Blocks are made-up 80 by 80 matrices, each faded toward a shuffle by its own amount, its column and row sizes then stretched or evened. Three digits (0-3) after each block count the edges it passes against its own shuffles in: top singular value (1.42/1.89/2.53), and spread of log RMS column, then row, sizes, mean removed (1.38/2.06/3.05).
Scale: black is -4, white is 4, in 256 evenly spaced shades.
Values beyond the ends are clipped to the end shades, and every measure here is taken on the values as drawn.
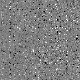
0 2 1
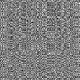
3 2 1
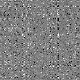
2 2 1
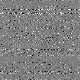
1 0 3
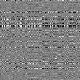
3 0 3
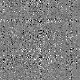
1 2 2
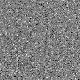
1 0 0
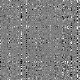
1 3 2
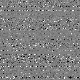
0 0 3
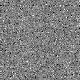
1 0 1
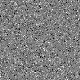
1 0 0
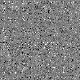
0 1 2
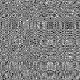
3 0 1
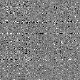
1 2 2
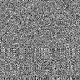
2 0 1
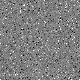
0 1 0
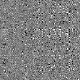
2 2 1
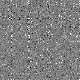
2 2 1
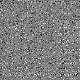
1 1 2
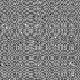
3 0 1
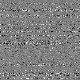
0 0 3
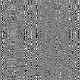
3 3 0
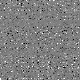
1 1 2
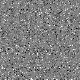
1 0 1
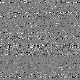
1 0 3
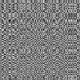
3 3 2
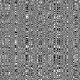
3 3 0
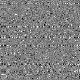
2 0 2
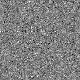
1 0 1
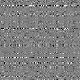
3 1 3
